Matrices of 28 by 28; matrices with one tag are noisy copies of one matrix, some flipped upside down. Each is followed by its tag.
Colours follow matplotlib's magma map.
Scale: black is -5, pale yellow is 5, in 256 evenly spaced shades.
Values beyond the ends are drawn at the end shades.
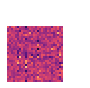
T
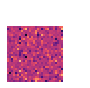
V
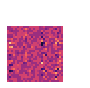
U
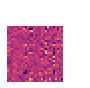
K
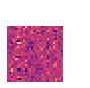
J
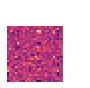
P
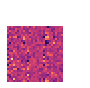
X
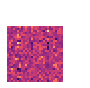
J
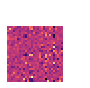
K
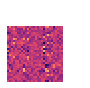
X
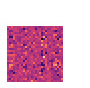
U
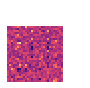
J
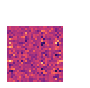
U
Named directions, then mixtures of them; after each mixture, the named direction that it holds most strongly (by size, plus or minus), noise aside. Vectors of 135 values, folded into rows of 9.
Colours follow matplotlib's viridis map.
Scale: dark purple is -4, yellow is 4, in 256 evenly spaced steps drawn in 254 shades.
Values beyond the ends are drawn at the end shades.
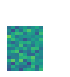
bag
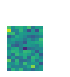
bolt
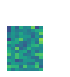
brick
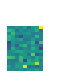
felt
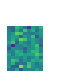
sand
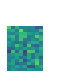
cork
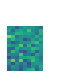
bag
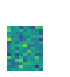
brick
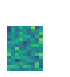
brick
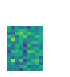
cork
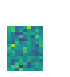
sand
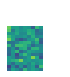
brick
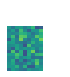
cork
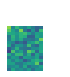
cork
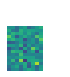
bag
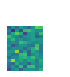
bag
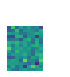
felt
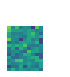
brick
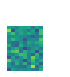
bolt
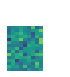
brick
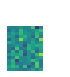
brick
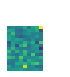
felt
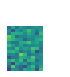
bag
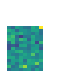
felt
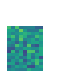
cork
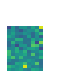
felt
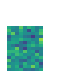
bolt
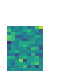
felt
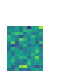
sand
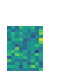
brick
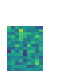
cork
